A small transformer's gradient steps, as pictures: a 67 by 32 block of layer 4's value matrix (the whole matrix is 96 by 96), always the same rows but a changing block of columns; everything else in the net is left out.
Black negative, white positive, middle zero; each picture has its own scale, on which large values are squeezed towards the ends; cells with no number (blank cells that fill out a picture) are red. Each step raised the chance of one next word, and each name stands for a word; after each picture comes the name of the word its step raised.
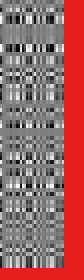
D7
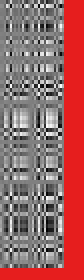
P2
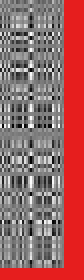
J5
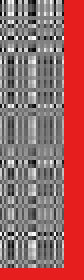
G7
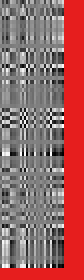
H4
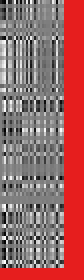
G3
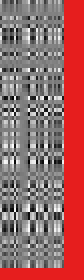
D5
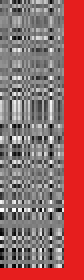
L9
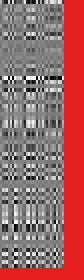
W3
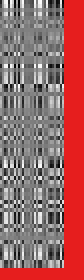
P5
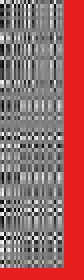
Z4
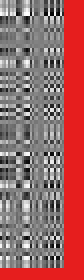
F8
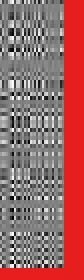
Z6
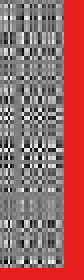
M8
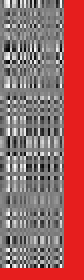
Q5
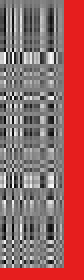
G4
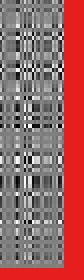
J5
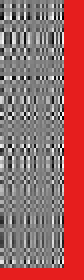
M8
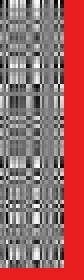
P5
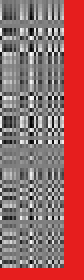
Z6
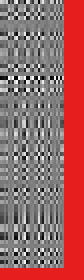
W3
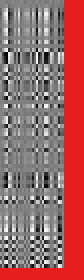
G4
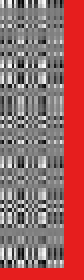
P5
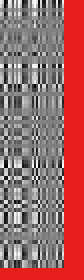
P5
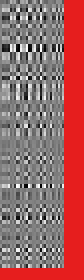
D7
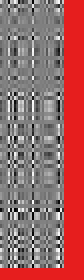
L9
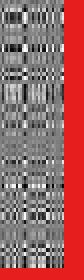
D7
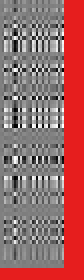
J5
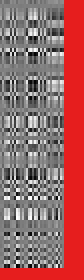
Z6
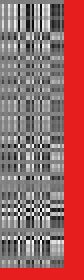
Z4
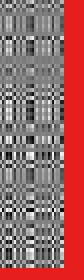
L9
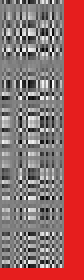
Z6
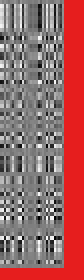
Z4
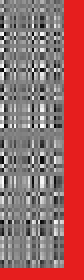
J5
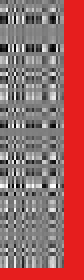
D7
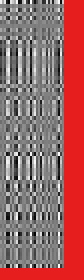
G3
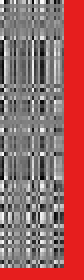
G3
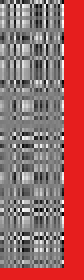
Z4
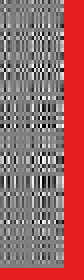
J5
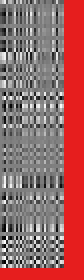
G4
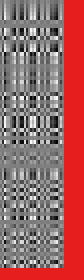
Z6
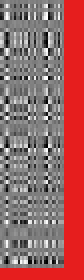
M8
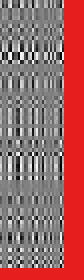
Q5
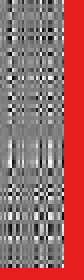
D5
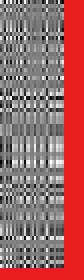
D5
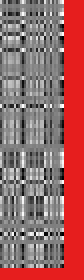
G7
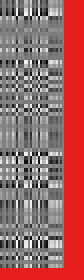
F8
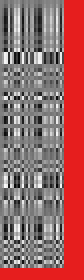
G4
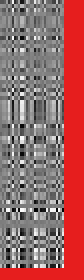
L9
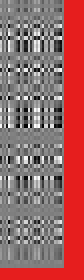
J5
